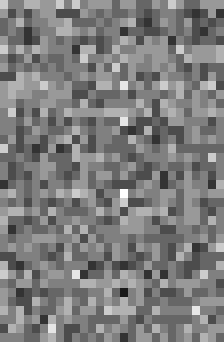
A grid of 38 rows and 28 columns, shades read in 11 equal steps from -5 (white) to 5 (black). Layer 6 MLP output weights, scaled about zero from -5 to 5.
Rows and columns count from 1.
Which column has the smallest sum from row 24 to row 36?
1
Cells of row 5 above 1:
8
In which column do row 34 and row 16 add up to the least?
9
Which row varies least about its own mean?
27
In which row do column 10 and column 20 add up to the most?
16
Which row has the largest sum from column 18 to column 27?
4
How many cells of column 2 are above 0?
18
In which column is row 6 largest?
10
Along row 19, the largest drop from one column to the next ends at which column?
11
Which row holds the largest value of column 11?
31
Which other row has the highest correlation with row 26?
7
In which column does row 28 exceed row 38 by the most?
26
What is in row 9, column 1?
2
